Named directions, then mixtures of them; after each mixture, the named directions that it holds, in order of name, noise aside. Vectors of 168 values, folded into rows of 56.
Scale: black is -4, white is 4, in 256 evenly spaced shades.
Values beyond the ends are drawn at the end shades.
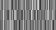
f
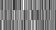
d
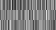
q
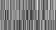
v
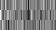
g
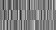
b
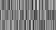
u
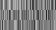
b, q.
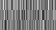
b, f, v.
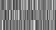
b, d, v.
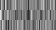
g.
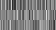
q.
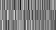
d, g, q.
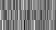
b, d, g.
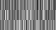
v.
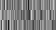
f, g, q.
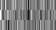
g.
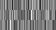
f, g, q.
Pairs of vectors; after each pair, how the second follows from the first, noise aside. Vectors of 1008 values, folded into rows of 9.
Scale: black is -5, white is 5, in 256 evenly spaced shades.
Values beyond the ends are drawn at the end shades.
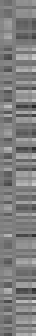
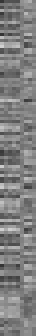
reversed, negated.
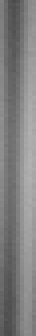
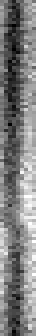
wrapped around, negated, scaled up.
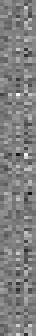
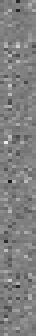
reversed, negated, partly zeroed.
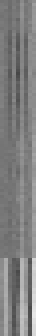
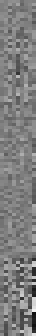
sign-scrambled.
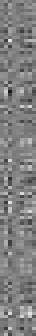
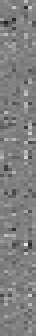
reversed, negated, partly zeroed.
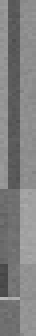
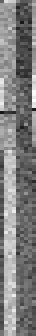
wrapped around, negated, scaled up.
